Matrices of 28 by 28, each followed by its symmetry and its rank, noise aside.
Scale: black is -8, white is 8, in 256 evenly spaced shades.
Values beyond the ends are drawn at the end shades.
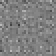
antisymmetric, rank four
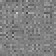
no symmetry, rank four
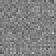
symmetric, rank six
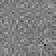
symmetric, rank five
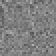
no symmetry, rank five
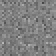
antisymmetric, rank six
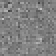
no symmetry, rank five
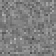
no symmetry, rank six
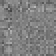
symmetric, rank four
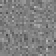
antisymmetric, rank six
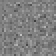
antisymmetric, rank six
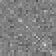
symmetric, rank four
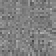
antisymmetric, rank four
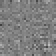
no symmetry, rank five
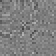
symmetric, rank five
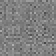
no symmetry, rank four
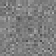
symmetric, rank five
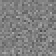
no symmetry, rank six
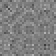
symmetric, rank four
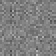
no symmetry, rank four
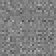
antisymmetric, rank four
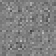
symmetric, rank five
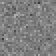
symmetric, rank five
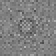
symmetric, rank five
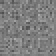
symmetric, rank five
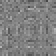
antisymmetric, rank four
